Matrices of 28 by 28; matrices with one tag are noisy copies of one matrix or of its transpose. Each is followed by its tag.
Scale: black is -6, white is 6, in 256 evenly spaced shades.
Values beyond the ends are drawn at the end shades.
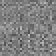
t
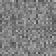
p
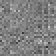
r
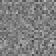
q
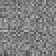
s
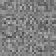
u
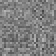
r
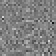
t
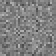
u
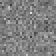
u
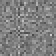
u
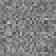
u
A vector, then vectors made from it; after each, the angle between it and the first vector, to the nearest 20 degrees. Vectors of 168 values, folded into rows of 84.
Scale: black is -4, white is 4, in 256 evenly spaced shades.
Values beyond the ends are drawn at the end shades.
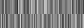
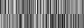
100 degrees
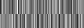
120 degrees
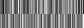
40 degrees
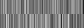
100 degrees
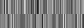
120 degrees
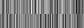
60 degrees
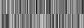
80 degrees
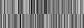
160 degrees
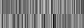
80 degrees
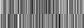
120 degrees
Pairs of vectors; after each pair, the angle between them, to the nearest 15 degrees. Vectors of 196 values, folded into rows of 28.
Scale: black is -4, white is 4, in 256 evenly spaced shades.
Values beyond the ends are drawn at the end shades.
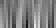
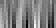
15 degrees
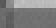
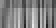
105 degrees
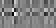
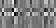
165 degrees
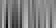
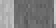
105 degrees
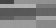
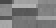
45 degrees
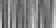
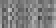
45 degrees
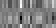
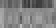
60 degrees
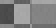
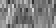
120 degrees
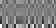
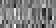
120 degrees
